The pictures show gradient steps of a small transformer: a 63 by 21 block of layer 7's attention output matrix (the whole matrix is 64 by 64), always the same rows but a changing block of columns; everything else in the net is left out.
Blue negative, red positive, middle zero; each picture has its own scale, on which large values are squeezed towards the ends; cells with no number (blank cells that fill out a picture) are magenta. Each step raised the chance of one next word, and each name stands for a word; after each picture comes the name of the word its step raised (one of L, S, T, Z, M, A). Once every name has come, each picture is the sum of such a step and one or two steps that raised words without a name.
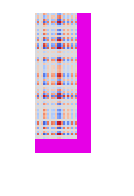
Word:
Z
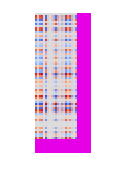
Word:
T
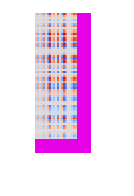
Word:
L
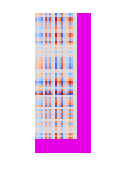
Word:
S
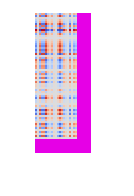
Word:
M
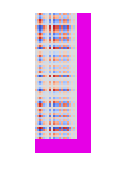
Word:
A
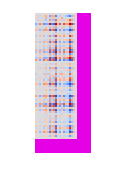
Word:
T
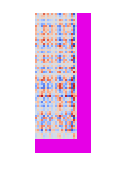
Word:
L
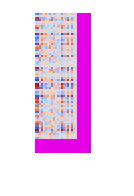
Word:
L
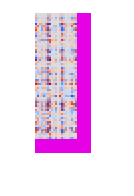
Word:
T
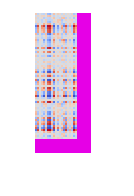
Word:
A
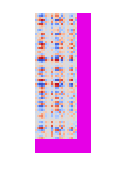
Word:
Z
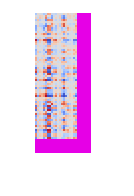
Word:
T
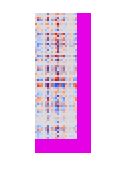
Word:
L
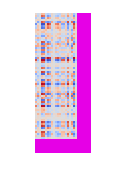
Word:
Z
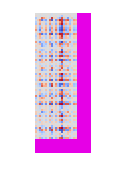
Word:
A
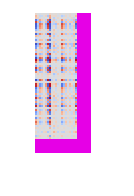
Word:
Z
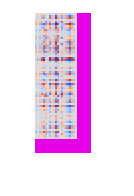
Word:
Z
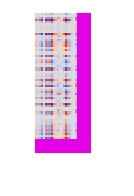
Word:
S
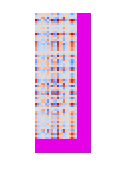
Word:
S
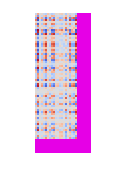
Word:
M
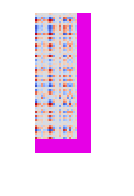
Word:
A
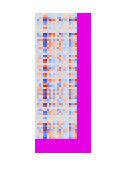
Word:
S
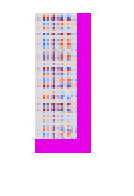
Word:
T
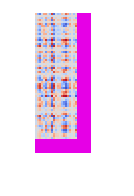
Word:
L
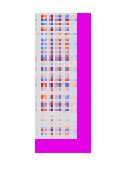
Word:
T
